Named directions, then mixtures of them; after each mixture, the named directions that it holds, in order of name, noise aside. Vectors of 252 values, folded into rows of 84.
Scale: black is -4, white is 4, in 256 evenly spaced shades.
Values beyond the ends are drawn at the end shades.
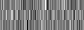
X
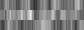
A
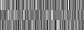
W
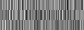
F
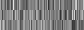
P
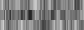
A.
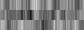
A.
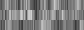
A, F.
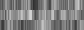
A.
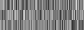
P, W.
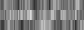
A.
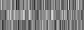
A, W.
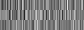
F, W.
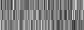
P, W.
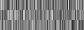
P, W.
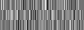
W, X.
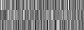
W.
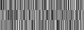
W, X.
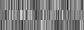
A, F.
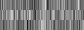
A, X.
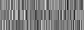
F, X.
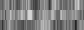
A.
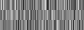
W, X.
